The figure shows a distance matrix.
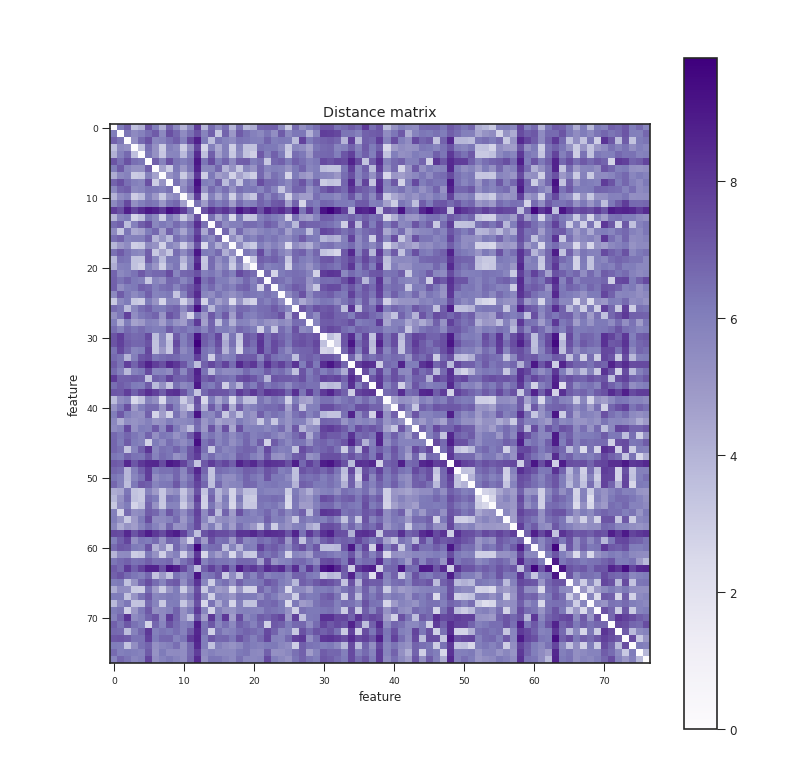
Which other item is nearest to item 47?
75
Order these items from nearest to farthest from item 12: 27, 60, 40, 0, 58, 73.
58, 27, 40, 0, 73, 60
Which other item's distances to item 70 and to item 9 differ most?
24
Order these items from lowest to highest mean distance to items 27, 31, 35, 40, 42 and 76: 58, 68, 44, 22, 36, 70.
68, 70, 44, 22, 36, 58
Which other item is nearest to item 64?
37
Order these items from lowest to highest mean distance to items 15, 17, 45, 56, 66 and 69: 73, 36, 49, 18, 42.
42, 49, 18, 36, 73
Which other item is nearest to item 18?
32
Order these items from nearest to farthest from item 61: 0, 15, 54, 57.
54, 0, 15, 57
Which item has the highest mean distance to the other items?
12
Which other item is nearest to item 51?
74
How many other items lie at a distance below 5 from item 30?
10
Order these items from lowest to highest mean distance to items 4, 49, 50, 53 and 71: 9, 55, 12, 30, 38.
55, 9, 30, 38, 12
